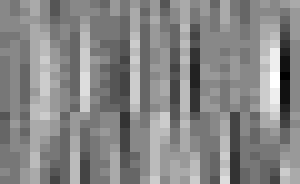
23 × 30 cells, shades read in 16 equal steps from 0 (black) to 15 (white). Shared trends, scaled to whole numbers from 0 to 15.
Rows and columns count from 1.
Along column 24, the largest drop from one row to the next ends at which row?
15
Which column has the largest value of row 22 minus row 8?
29
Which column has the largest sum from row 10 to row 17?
28
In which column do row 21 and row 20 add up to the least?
24
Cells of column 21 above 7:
14
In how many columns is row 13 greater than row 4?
11
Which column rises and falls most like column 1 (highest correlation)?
13
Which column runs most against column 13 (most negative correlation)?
17
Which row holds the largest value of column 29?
22
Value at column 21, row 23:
7
